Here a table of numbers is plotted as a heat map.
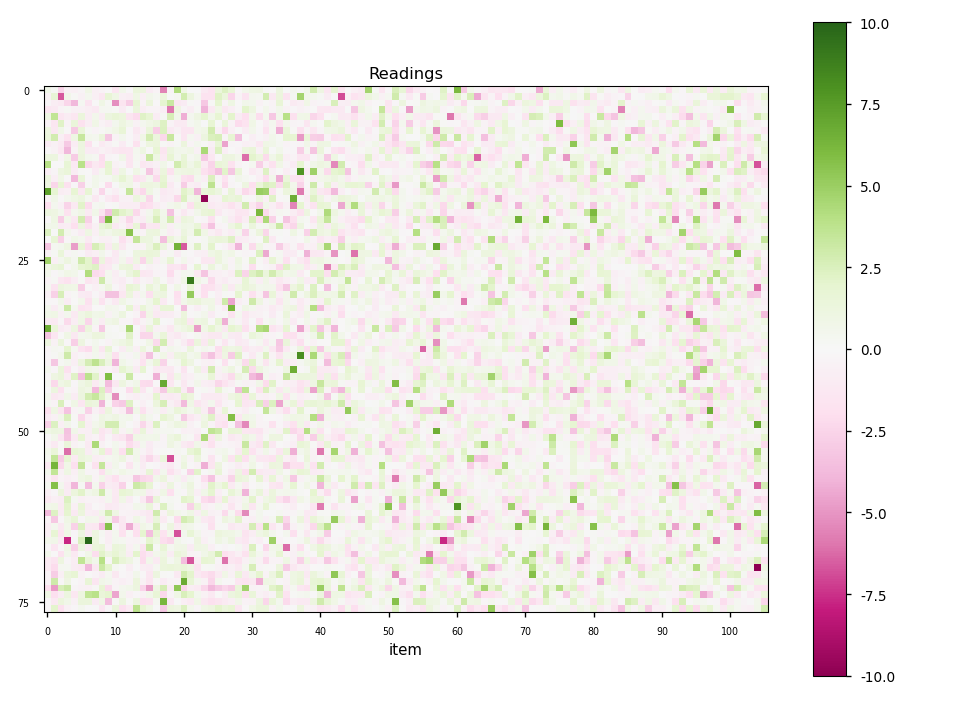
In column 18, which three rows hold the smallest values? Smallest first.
54, 3, 18
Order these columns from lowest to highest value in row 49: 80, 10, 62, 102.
80, 102, 62, 10
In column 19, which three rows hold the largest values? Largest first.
23, 73, 0
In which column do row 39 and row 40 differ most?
37
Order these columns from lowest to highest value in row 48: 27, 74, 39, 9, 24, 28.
28, 74, 9, 24, 39, 27
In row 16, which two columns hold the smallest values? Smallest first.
23, 66
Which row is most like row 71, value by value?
63
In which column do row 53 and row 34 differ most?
40
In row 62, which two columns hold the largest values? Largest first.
104, 97
